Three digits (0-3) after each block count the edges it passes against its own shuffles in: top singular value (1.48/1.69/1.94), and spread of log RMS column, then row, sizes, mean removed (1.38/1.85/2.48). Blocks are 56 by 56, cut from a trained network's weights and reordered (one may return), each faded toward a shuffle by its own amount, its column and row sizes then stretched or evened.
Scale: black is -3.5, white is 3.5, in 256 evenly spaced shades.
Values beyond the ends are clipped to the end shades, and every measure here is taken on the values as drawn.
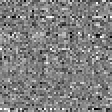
2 1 3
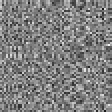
3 1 0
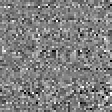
1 1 3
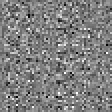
2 3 2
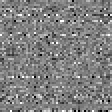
0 1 3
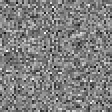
2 0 1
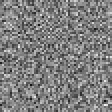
3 0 0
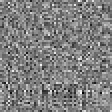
3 1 2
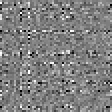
3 2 3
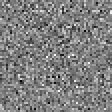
0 0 1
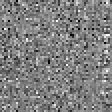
1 3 2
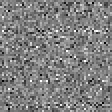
1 0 2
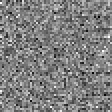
1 1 0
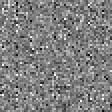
0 2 0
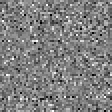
0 0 2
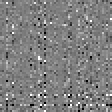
2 3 1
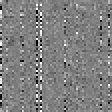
3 3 0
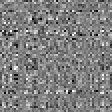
3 3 3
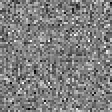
1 1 1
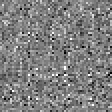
2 2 2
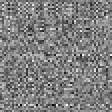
3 1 2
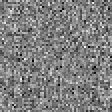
1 0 0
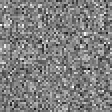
2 1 1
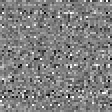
0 0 3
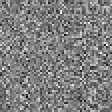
3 2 0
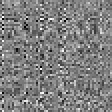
3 3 2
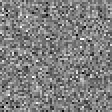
0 1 1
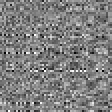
3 0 3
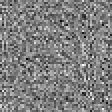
3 2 0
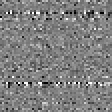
2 0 3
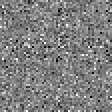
0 1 1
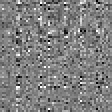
3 3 2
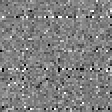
2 1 2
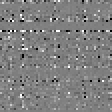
2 2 3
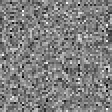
1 2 0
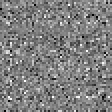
1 1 2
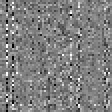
2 3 0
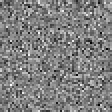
1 1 1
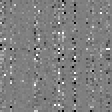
1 3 1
